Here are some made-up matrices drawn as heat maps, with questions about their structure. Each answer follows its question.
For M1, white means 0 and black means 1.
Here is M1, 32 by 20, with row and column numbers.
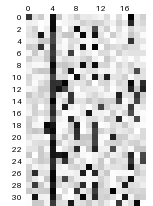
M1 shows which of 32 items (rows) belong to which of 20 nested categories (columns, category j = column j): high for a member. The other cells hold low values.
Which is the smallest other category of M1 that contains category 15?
18
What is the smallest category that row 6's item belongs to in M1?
7
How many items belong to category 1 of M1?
3
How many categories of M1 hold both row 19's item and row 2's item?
3
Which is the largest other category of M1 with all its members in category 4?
11
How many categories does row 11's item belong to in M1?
5
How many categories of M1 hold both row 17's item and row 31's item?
4
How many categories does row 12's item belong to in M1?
5
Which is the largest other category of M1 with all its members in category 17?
6
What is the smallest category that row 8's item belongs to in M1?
9
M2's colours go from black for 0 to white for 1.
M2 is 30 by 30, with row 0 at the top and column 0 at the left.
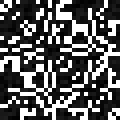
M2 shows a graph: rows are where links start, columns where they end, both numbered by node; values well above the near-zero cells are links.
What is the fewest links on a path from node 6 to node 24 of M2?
2
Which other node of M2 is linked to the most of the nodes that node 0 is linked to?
node 22
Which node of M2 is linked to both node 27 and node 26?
node 13
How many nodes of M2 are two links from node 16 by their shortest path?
8
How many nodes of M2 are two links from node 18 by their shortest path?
10
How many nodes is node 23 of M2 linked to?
9
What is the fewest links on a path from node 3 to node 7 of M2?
2
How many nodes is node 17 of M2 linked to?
12
